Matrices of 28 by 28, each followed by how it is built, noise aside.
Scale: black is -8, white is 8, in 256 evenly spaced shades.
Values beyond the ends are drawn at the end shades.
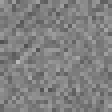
Hankel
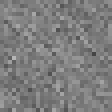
Toeplitz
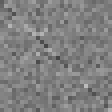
diagonal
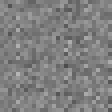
repeating rows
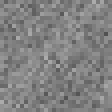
Hankel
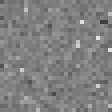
sparse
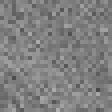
Toeplitz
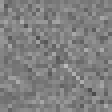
diagonal
